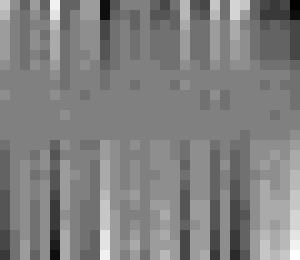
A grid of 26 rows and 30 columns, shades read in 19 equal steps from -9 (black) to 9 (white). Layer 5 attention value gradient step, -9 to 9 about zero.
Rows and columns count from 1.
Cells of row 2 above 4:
2
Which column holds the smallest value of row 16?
6
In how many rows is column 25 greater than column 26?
7
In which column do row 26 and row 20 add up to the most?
30
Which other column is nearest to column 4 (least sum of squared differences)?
9
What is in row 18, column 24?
-2
